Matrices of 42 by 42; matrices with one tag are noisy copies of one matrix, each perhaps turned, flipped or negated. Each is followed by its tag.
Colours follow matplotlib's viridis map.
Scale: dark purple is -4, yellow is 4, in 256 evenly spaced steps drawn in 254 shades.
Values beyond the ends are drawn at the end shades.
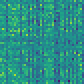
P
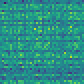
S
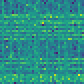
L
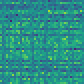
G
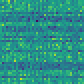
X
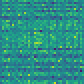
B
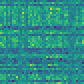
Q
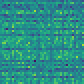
G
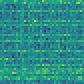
S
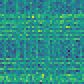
L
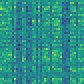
X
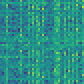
P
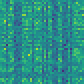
X
